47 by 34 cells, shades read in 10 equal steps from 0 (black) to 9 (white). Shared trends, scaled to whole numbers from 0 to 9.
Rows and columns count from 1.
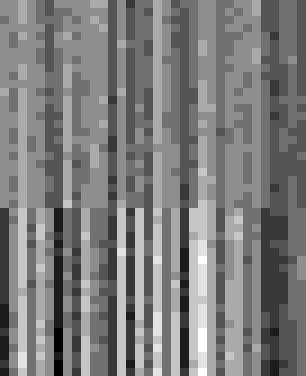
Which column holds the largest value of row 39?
23
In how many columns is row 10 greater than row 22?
5
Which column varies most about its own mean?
1
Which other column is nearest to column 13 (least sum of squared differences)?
31
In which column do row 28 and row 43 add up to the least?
7
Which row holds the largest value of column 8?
26
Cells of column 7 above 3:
16
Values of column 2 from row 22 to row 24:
5 4 4
